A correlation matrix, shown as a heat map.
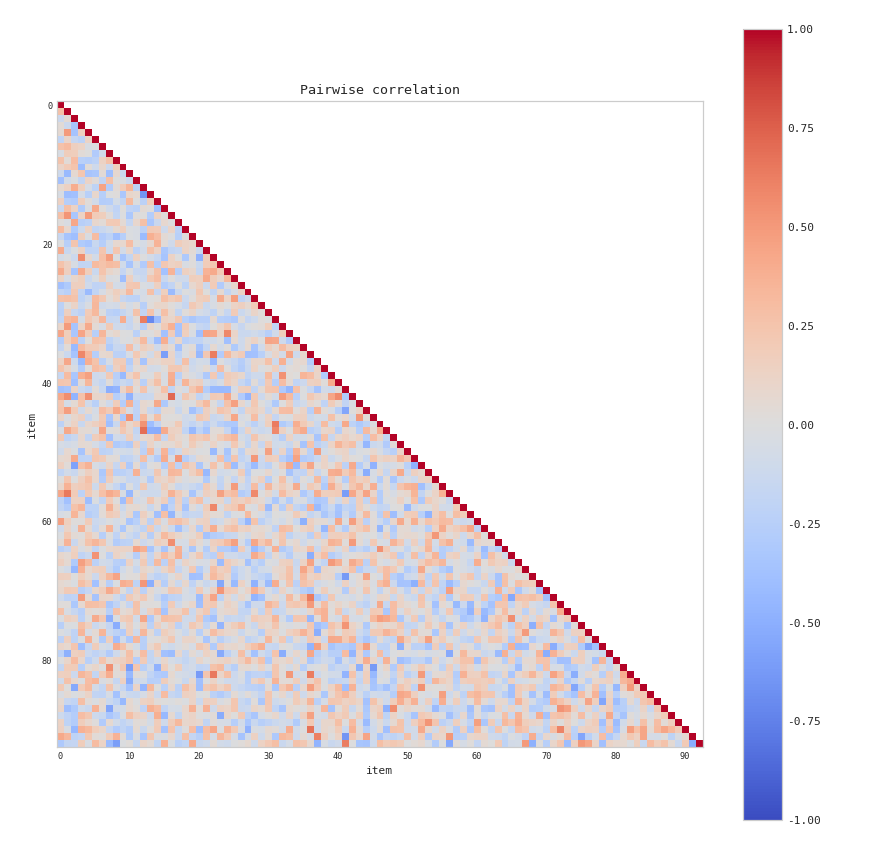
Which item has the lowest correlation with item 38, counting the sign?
61
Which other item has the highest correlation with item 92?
41
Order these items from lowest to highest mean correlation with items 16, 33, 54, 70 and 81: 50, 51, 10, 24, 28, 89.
10, 50, 51, 89, 28, 24
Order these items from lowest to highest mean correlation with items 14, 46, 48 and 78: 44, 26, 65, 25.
44, 26, 25, 65
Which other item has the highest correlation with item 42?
16
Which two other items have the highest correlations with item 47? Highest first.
12, 31
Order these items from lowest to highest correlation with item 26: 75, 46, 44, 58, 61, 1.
1, 44, 46, 61, 75, 58
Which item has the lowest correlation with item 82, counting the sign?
20
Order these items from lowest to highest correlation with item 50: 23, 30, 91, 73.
23, 73, 91, 30
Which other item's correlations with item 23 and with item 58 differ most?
79
